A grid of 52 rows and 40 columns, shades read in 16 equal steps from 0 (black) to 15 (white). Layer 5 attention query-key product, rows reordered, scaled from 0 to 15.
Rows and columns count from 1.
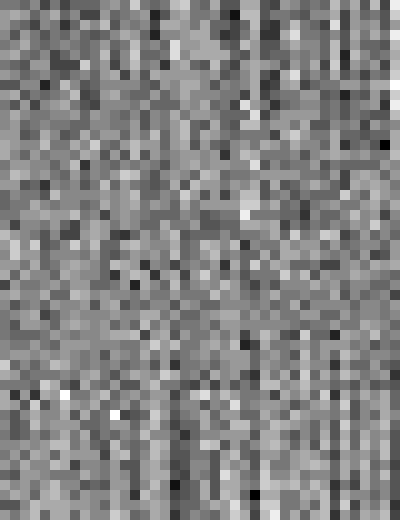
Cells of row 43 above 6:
28
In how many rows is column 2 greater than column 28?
20
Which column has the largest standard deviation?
40
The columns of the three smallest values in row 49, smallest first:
18, 34, 36
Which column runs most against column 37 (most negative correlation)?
19
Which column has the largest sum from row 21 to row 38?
24
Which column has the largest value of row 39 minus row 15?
39
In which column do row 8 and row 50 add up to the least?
26
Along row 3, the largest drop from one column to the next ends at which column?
35
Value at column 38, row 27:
10
